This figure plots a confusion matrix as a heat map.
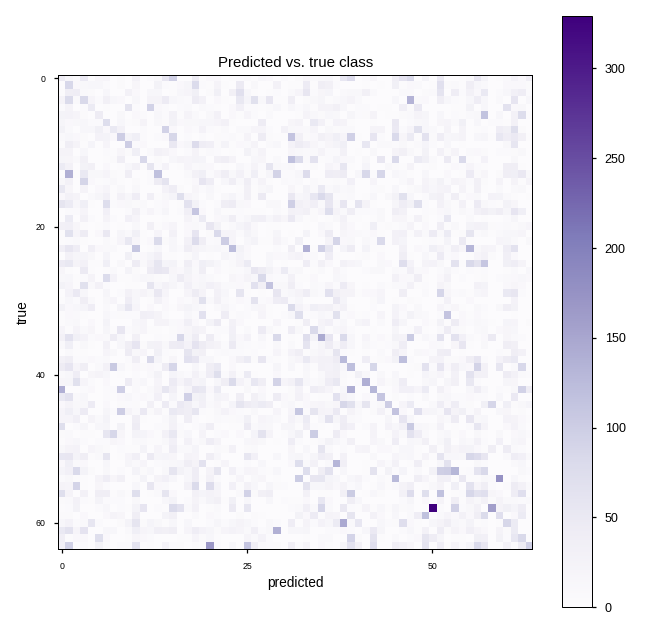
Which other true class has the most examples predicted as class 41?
13
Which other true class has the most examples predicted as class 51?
56
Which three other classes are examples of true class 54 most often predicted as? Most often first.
59, 45, 32
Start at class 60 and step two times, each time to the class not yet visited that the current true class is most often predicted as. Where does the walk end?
46
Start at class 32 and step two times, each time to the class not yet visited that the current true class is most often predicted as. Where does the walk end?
37
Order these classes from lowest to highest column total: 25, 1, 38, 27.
27, 25, 38, 1
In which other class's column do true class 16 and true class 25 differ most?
57
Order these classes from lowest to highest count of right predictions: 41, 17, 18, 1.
17, 1, 18, 41
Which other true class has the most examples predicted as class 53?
58
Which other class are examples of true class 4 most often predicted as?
12
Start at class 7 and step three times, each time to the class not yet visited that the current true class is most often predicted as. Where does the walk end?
47
